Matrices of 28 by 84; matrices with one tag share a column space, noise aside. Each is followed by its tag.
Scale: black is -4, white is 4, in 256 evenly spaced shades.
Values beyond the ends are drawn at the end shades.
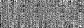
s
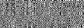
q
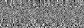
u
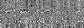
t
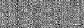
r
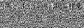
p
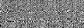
t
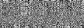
q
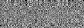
u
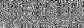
q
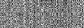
r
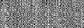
r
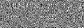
p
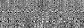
t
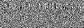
p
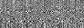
t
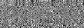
u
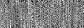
s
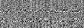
t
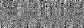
q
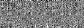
q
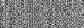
r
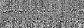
t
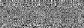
u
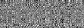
u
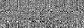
t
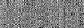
r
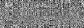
q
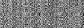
r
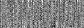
s
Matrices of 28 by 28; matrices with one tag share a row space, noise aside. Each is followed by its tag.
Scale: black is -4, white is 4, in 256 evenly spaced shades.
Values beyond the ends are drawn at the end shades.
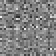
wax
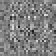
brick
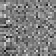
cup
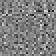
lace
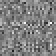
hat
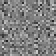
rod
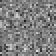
wax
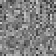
wax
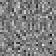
hat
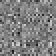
hat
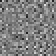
lace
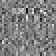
lace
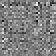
rod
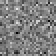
wax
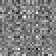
hat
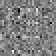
hat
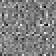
lace
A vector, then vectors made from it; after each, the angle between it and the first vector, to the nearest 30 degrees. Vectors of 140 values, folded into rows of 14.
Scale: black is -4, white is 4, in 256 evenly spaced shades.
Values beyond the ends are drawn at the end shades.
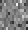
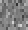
150 degrees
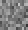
120 degrees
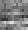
120 degrees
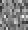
60 degrees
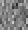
120 degrees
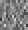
90 degrees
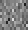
60 degrees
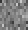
30 degrees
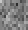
120 degrees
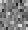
150 degrees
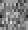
120 degrees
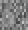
120 degrees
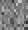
60 degrees
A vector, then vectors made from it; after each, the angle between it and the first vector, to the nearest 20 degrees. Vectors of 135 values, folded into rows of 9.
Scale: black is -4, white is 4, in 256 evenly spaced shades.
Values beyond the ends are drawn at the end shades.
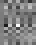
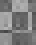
80 degrees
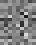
60 degrees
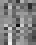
140 degrees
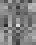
40 degrees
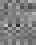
160 degrees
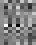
160 degrees
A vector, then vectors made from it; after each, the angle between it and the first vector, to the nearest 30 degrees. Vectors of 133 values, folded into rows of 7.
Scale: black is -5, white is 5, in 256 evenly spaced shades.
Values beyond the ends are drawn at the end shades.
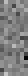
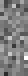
150 degrees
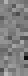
30 degrees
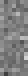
150 degrees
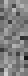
30 degrees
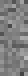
120 degrees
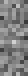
60 degrees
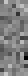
30 degrees
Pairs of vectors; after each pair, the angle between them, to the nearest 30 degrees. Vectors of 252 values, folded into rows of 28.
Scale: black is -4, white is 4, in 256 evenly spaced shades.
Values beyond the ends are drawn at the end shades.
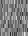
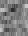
90 degrees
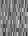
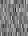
60 degrees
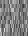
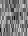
150 degrees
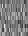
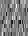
90 degrees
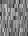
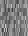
120 degrees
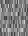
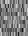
150 degrees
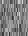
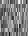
30 degrees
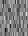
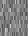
150 degrees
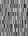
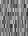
30 degrees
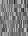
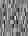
90 degrees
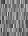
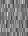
60 degrees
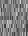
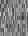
90 degrees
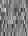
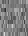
150 degrees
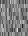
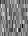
30 degrees
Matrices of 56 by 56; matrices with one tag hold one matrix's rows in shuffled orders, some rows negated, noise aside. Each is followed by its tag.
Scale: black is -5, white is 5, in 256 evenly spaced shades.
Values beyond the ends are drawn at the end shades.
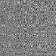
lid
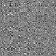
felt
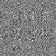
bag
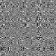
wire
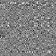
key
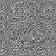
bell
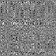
bell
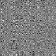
bell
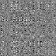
bell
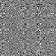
wire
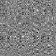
key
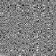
key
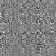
wire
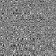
bell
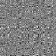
key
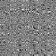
key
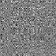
bell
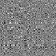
felt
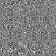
felt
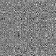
lid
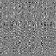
bag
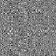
felt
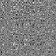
bell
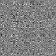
bell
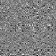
key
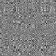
bag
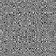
bag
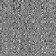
bag
